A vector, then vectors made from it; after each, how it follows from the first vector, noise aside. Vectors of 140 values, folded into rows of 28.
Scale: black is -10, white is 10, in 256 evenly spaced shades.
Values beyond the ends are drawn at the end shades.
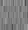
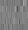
wrapped around, partly zeroed.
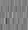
wrapped around, partly zeroed.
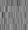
wrapped around.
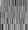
reversed, scaled up.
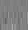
negated, partly zeroed.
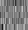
reversed, scaled up.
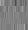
reversed, partly zeroed.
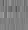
wrapped around, partly zeroed.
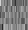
reversed, scaled up.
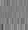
reversed, partly zeroed.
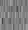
wrapped around.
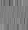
wrapped around, partly zeroed.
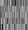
reversed, scaled up.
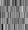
reversed, scaled up.
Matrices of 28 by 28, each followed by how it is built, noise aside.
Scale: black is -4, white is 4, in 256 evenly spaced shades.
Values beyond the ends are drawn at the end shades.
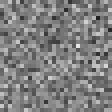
noise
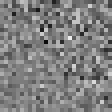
upper triangular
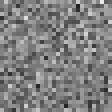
noise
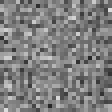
blocks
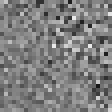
upper triangular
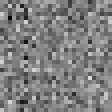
uneven columns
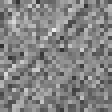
Hankel
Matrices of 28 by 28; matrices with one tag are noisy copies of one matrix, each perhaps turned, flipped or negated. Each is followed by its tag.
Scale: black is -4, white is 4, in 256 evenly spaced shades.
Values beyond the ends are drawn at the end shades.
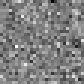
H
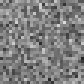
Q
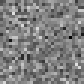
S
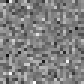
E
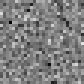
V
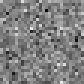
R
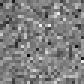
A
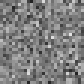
H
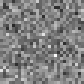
A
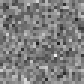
A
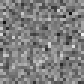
S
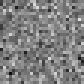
E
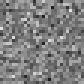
Q
